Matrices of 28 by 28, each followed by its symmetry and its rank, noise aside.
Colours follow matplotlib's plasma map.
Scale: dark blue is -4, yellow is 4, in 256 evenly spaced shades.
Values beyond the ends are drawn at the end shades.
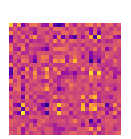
symmetric, rank four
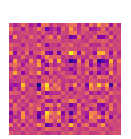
antisymmetric, rank two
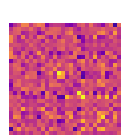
symmetric, rank four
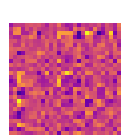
symmetric, rank four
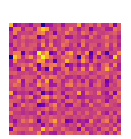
symmetric, rank three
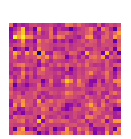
symmetric, rank four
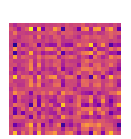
antisymmetric, rank two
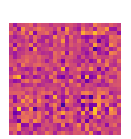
no symmetry, rank four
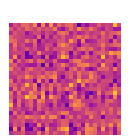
no symmetry, rank four
